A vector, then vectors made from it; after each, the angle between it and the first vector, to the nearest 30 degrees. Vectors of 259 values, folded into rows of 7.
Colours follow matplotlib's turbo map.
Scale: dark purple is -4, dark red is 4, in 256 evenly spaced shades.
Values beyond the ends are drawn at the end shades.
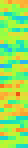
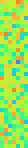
90 degrees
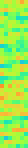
30 degrees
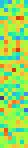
120 degrees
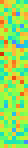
90 degrees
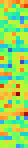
30 degrees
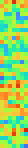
30 degrees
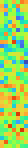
60 degrees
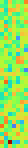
90 degrees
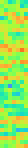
150 degrees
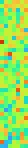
90 degrees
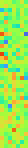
90 degrees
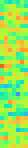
150 degrees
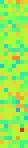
60 degrees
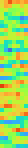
30 degrees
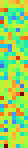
60 degrees
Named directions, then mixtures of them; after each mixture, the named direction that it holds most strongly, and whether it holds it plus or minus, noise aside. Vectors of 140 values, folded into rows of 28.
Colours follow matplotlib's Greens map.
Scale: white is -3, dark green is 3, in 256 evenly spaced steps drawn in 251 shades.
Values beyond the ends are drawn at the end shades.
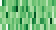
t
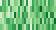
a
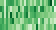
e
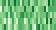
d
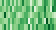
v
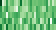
t, minus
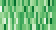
d, plus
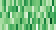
e, minus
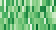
v, plus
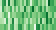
d, plus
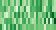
a, plus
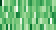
t, minus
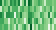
a, minus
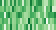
v, minus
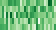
e, plus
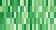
a, minus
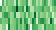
t, plus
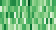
a, minus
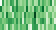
t, plus
